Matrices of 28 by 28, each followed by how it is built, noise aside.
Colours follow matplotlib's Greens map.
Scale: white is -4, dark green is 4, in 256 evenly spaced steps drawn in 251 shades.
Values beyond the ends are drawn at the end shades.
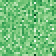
uneven columns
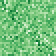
banded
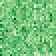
uneven columns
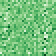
uneven columns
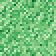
Hankel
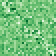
banded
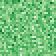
noise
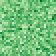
noise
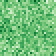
smooth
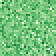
diagonal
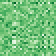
low rank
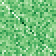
diagonal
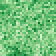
smooth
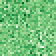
block diagonal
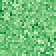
block diagonal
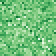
diagonal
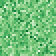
block diagonal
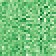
low rank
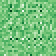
low rank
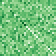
diagonal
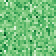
uneven columns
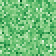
noise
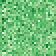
uneven columns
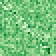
banded
